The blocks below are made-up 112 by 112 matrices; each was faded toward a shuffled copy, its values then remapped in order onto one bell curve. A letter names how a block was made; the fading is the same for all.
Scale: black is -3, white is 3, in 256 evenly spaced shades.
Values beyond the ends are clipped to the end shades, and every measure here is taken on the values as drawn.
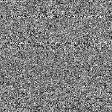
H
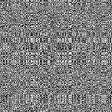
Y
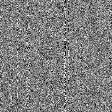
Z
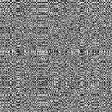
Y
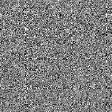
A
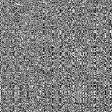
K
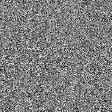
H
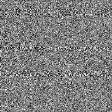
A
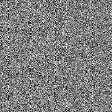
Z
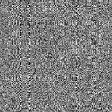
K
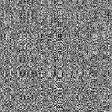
K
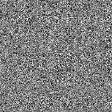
H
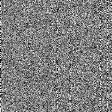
Z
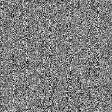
Z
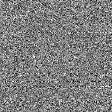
H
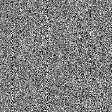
Z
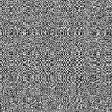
Y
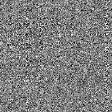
A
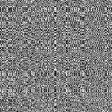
Y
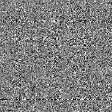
A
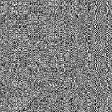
K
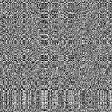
Y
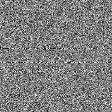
H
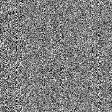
Z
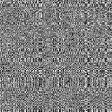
Y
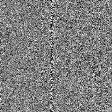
Z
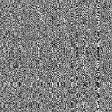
K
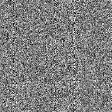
Z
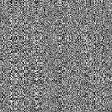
K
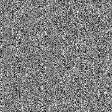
Z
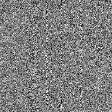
Z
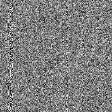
Z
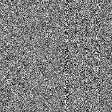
Z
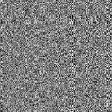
K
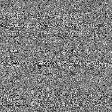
A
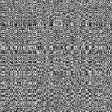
Y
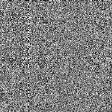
A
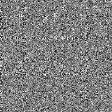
A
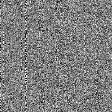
Z
